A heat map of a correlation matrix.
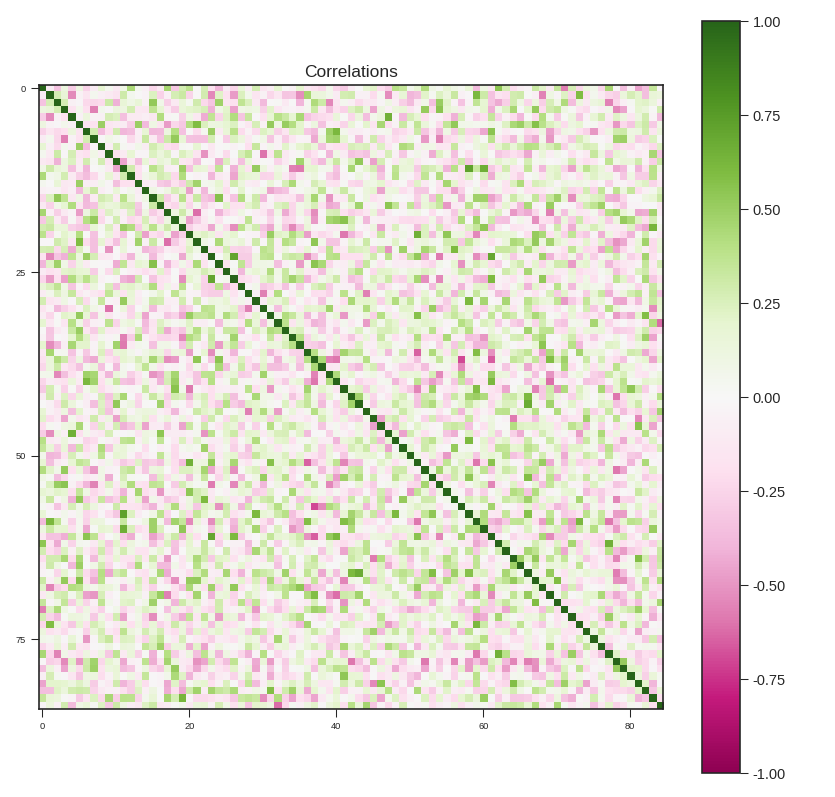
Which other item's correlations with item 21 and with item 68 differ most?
37
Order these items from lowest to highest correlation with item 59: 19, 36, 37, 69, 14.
14, 37, 19, 69, 36
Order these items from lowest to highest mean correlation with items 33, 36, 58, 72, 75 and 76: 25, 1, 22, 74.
1, 22, 25, 74
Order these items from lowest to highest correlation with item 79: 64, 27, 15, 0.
0, 15, 64, 27
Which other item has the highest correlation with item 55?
20
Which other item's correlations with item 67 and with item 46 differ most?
70
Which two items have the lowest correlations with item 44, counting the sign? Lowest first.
28, 32
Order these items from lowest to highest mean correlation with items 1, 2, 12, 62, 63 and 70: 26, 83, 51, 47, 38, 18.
26, 18, 47, 51, 38, 83
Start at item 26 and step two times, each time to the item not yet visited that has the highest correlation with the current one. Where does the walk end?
61
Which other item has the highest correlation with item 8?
5
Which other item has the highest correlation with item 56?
22
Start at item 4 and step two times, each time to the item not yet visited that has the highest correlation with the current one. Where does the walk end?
16
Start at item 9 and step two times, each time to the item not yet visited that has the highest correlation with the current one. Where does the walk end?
19
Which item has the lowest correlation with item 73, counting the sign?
47
